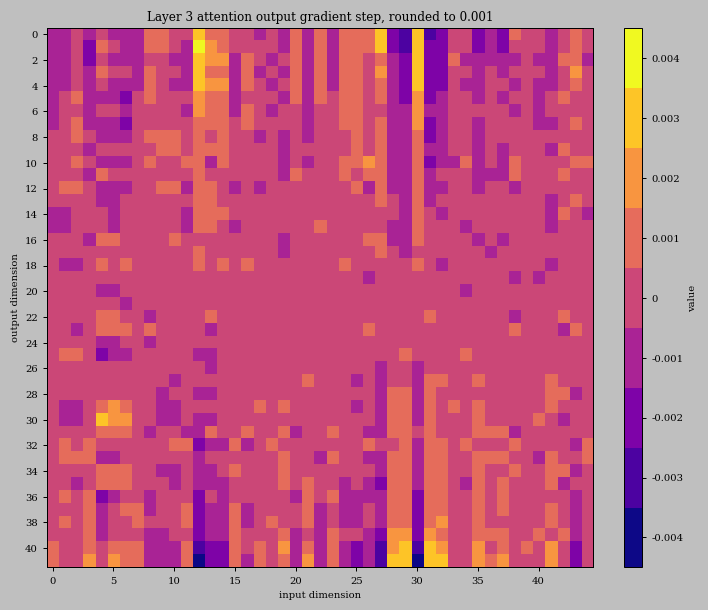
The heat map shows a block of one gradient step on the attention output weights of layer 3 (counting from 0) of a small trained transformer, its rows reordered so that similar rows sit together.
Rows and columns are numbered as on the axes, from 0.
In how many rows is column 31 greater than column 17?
15
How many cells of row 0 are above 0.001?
3
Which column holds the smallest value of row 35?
27
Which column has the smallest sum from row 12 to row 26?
29
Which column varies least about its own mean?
39
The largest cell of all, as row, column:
1, 12
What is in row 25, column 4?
-0.002
